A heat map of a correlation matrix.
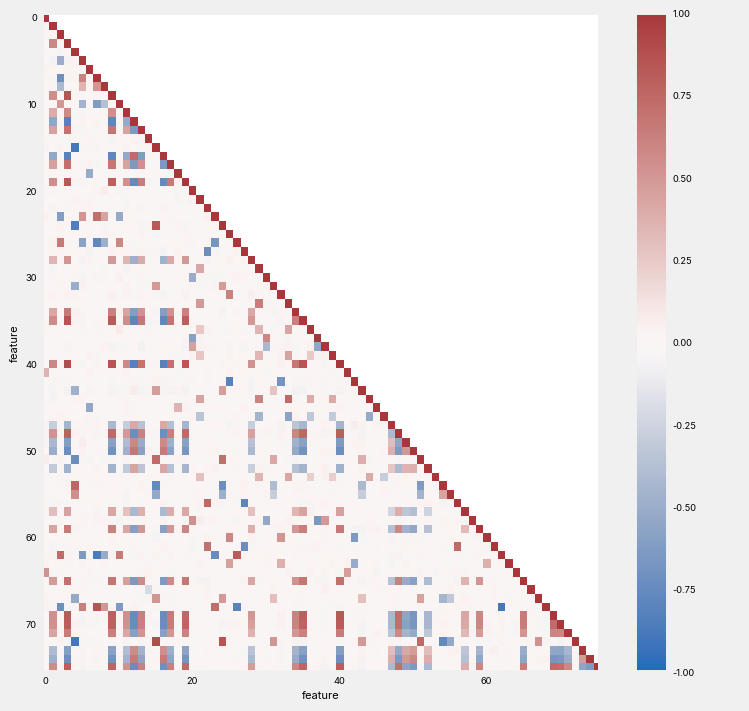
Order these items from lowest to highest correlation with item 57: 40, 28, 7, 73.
73, 7, 28, 40
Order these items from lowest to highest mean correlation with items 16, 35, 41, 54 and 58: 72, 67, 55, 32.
72, 67, 32, 55
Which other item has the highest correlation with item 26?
62
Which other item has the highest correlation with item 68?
7
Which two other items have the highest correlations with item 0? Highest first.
64, 41
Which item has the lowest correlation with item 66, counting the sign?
14
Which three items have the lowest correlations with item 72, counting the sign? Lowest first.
4, 54, 55
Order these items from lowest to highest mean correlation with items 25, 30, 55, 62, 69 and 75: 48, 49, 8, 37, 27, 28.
49, 8, 27, 37, 28, 48
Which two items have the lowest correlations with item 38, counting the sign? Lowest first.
37, 30
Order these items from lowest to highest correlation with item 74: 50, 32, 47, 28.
28, 32, 47, 50
